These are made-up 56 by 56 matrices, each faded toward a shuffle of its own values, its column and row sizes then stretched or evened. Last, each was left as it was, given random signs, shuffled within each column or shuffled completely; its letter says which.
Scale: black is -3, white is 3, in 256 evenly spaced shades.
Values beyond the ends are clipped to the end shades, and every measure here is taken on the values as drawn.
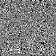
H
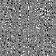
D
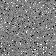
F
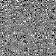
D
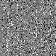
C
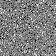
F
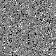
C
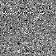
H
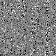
C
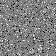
F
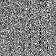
C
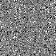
H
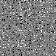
H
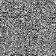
H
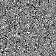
C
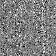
C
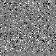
H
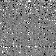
H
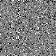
H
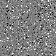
C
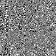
H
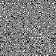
D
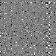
D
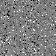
C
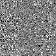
H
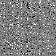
H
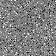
F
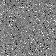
F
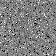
F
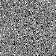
C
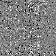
H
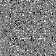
H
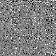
D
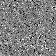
F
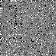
H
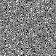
C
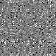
D
